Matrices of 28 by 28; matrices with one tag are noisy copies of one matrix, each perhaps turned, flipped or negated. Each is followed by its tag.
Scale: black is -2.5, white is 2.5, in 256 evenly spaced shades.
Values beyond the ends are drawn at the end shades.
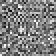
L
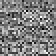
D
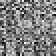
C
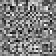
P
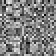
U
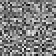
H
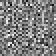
L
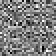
H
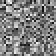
U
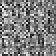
D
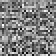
D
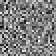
H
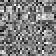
U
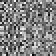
H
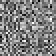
H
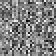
D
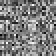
C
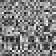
U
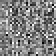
D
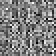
D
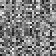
C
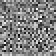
L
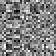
U
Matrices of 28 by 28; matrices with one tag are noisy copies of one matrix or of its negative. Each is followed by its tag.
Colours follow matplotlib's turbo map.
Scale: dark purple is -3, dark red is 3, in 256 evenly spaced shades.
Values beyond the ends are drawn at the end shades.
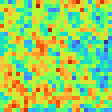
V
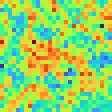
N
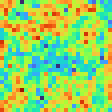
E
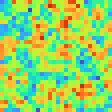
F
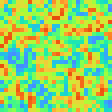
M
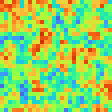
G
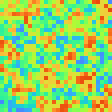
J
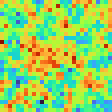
N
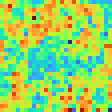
E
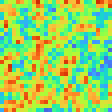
V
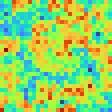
F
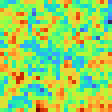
N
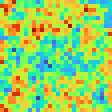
E
